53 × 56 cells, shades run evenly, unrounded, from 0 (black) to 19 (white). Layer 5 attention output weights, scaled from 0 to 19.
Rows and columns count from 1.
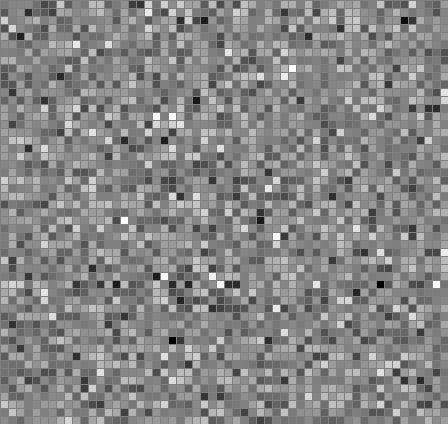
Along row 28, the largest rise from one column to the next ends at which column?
16
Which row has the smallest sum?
43
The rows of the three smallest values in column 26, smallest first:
3, 50, 32
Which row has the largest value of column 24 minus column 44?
26
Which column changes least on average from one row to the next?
5
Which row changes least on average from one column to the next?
53
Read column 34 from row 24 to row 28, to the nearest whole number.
17 7 14 7 13
